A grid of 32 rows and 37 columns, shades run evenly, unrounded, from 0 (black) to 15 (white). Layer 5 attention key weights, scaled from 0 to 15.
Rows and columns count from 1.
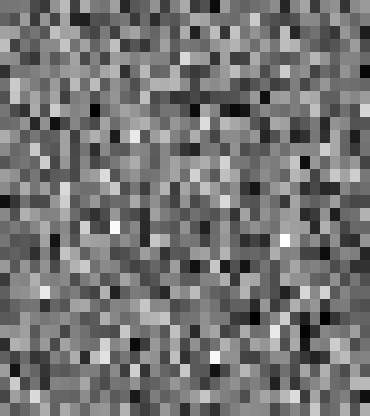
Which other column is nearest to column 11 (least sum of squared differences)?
35
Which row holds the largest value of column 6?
9
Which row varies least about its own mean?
22
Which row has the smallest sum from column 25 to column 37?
25
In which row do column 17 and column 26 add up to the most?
11
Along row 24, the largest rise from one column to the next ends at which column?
27
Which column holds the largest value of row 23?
5
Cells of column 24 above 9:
5
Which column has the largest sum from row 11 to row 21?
7
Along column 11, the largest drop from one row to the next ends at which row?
29
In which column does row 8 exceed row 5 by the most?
4
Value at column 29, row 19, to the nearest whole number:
15
